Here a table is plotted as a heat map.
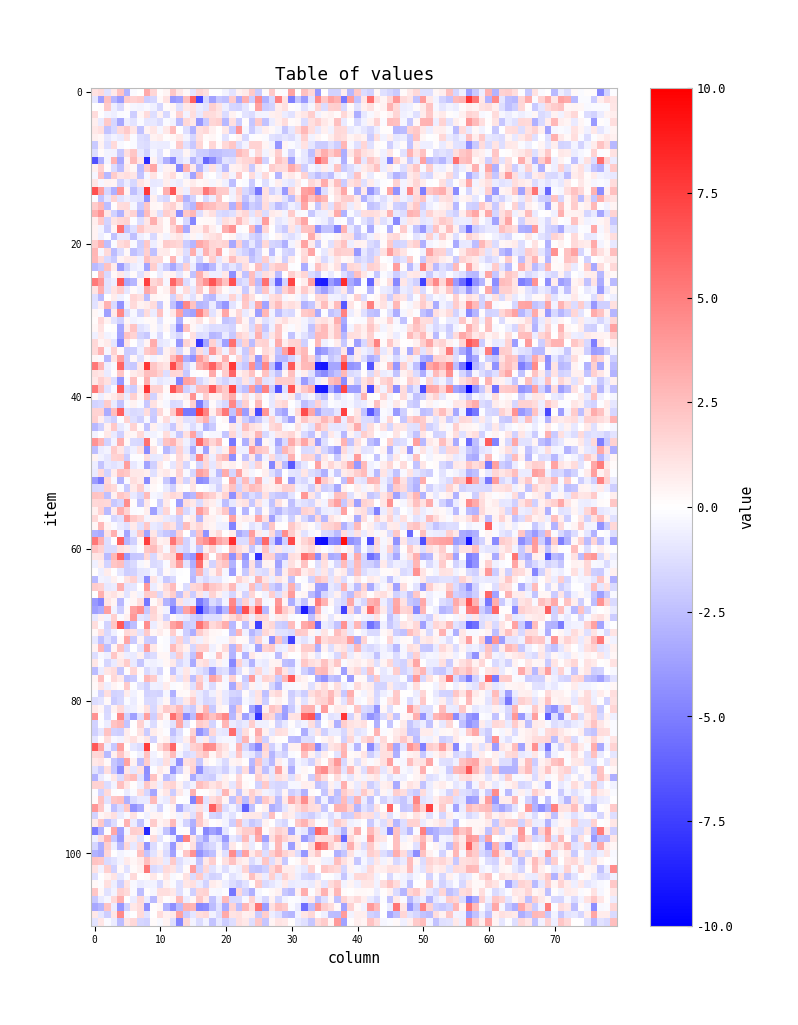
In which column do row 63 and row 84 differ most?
21
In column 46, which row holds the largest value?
107
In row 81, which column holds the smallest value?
25
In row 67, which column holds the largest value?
57
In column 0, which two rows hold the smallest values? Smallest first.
9, 97
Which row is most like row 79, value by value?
80
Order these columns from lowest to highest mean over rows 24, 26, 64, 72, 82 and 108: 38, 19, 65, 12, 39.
65, 39, 19, 12, 38
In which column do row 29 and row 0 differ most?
77
